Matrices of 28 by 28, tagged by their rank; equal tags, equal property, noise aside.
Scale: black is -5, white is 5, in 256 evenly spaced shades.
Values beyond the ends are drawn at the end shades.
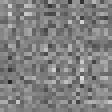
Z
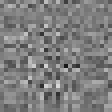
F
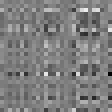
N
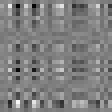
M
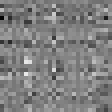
Z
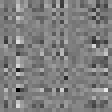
N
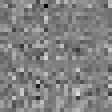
Z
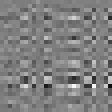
M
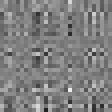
N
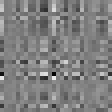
N
